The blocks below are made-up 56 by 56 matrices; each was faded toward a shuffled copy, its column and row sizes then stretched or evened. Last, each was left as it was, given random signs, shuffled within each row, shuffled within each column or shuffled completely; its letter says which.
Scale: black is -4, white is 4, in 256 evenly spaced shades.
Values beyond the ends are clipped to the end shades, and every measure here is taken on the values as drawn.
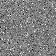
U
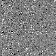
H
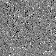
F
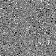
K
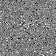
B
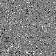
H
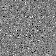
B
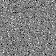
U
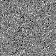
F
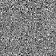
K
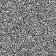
U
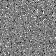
U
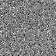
F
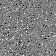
U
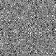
K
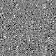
K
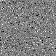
B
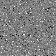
B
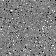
U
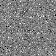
B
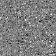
H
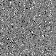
F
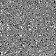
H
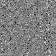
F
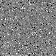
B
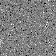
F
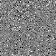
K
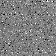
B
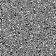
F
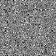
H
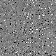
H
